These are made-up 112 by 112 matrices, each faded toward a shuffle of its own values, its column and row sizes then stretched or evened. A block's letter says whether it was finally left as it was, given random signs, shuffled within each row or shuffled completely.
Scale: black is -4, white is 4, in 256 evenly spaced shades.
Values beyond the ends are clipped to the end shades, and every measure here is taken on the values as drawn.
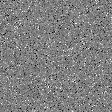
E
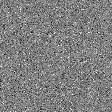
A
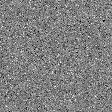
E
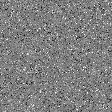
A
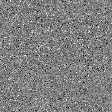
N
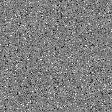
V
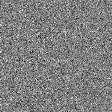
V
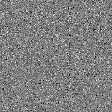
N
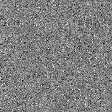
N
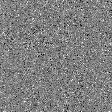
V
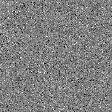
N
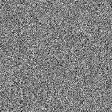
N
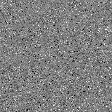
A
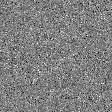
E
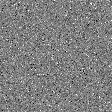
E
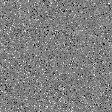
V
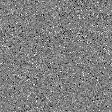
V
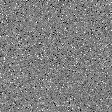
A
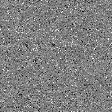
N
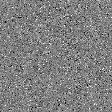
N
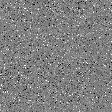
V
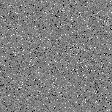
A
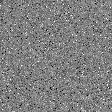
E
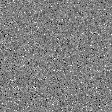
V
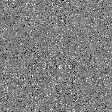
N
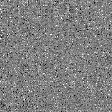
N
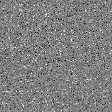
A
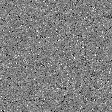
A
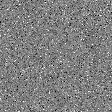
A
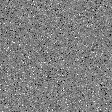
E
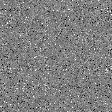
V
